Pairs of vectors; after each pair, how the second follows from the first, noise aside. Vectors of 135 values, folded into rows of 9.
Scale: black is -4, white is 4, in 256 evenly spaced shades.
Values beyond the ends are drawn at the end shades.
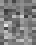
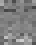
partly zeroed.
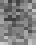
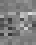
wrapped around, partly zeroed.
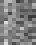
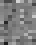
negated, partly zeroed.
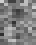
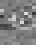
wrapped around, partly zeroed.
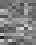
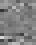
negated, partly zeroed.
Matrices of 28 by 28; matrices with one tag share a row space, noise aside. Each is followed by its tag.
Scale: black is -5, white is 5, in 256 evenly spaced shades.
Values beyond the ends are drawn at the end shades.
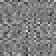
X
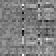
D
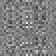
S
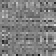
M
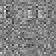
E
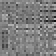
M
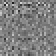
E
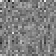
E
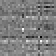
D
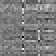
D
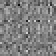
X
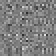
S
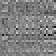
M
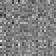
E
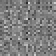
X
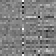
D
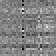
D
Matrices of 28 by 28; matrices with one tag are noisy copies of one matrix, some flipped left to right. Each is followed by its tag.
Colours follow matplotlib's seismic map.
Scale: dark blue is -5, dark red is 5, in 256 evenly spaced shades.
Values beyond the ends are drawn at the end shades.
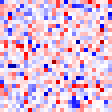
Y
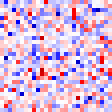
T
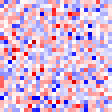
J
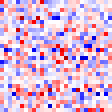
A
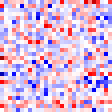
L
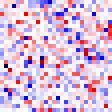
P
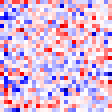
L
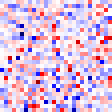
J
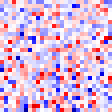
J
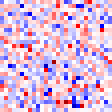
Y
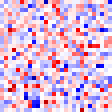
Y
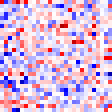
L
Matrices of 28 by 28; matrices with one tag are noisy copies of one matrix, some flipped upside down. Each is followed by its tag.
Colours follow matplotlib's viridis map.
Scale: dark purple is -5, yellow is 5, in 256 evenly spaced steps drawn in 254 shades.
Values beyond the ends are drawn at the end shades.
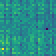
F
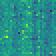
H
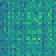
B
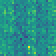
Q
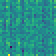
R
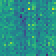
Q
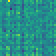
R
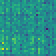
F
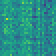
H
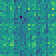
Q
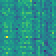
H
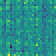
R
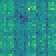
Q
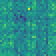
Q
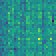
B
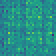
B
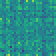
R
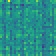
R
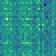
H
